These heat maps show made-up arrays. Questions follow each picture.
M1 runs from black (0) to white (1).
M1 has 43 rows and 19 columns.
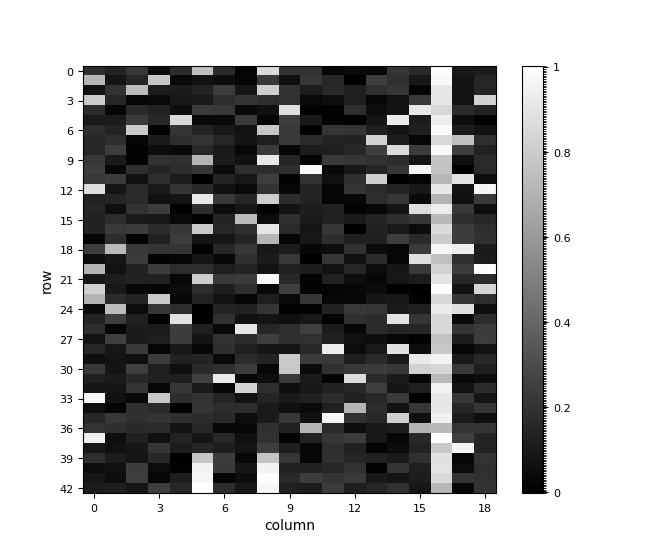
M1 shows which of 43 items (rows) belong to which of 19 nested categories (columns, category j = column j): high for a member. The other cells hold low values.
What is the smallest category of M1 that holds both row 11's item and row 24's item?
17
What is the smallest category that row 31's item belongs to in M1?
6
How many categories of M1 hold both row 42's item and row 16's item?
3
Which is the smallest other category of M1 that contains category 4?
14
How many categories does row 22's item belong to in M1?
3
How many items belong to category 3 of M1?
3
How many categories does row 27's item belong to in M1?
1
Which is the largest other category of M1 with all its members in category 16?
8
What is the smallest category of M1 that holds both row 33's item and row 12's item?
0
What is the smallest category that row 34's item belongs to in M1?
12
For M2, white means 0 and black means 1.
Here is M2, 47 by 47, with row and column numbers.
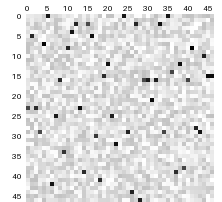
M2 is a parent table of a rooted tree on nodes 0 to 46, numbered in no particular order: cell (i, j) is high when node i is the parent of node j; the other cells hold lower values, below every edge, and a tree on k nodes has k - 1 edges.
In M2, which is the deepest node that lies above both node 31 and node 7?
25
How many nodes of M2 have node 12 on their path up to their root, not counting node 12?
6
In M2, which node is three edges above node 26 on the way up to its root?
8
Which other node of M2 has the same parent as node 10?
41
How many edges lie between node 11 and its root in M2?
8
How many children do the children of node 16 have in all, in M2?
8
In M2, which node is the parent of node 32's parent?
5
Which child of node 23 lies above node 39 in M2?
2
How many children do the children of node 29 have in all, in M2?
3
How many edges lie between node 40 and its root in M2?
4
